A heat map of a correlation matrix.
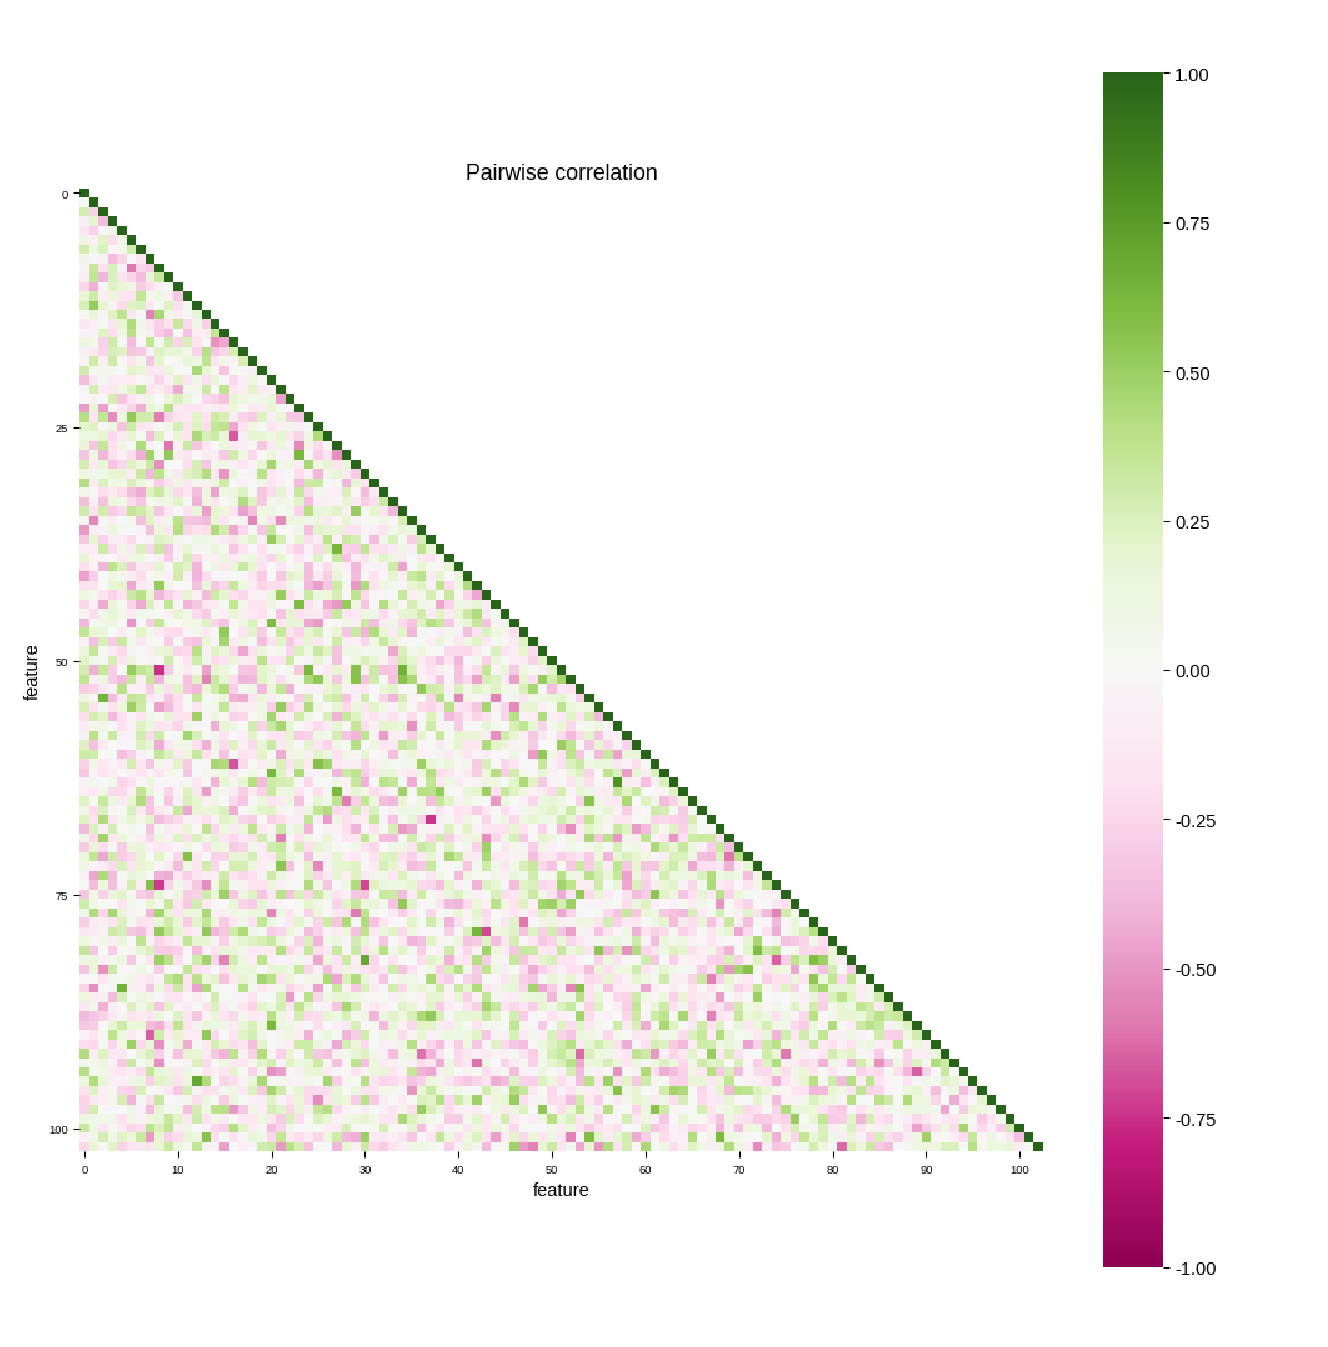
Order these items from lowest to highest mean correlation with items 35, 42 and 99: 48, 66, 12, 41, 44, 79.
12, 66, 48, 44, 41, 79
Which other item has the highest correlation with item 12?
95
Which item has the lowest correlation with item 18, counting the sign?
35
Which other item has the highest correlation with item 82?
30
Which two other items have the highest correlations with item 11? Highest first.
71, 58
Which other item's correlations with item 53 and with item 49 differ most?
85
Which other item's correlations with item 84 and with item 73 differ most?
67
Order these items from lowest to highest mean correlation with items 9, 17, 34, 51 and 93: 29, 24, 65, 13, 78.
13, 65, 78, 24, 29
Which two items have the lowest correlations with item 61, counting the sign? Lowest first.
16, 92
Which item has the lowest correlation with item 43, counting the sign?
79
